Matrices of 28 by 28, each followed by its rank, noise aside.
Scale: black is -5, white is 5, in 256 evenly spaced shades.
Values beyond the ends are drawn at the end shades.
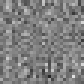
four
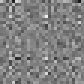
three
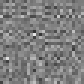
four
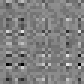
one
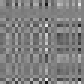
one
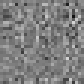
three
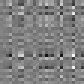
one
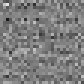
five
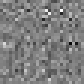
four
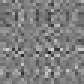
two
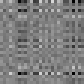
one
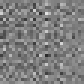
three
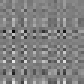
one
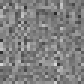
five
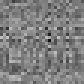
three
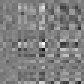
two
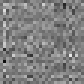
three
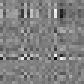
one
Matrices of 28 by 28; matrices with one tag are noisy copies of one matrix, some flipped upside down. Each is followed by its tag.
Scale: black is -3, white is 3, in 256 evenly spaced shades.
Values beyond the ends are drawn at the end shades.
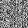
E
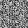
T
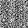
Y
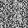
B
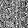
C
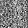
B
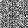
T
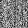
E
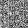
T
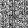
T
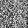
B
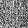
C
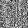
E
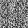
Y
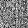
C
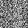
B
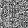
T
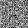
T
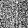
C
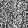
B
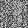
B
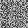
Y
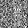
B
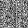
E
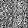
B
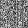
E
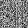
E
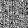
T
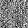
Y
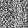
B
